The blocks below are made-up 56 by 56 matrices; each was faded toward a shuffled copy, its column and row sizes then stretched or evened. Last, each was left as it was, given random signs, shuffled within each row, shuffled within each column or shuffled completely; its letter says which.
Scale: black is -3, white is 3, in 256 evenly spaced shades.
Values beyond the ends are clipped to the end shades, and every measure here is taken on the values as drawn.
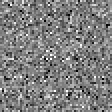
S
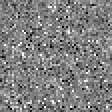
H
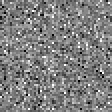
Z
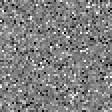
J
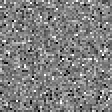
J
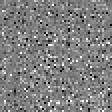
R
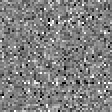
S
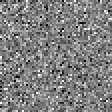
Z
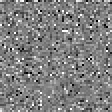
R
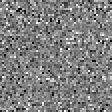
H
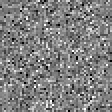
Z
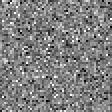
J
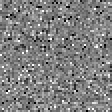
H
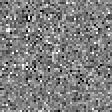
R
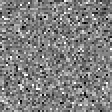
H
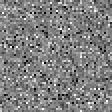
H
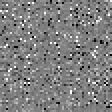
R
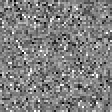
H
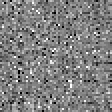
R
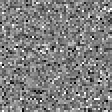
H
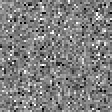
Z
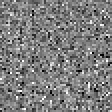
S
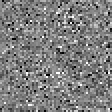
S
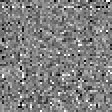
R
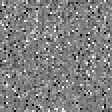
Z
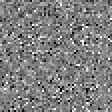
R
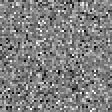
S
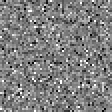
J
